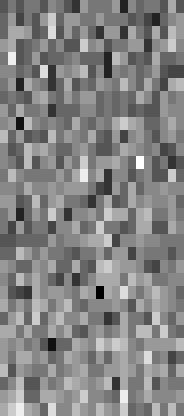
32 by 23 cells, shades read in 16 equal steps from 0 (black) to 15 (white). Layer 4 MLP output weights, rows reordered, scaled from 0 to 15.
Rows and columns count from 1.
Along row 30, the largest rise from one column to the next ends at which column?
16
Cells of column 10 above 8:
13
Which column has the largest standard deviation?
3
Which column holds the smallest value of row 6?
14
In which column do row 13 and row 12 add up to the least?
22
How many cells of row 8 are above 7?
9
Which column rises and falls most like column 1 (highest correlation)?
21
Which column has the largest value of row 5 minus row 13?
2
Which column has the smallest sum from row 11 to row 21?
20
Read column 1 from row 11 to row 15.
11 8 8 7 8
